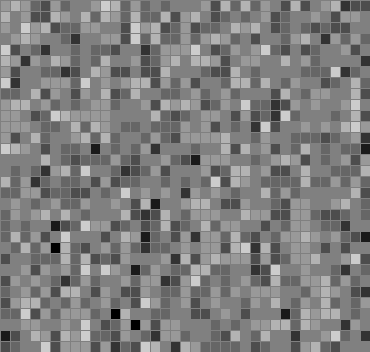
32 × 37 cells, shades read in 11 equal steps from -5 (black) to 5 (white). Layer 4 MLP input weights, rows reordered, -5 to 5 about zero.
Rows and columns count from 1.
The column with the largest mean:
9
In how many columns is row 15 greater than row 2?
14
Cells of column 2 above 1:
4
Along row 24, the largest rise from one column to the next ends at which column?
19
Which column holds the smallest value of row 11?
28
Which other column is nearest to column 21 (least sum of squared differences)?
30
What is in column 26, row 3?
2
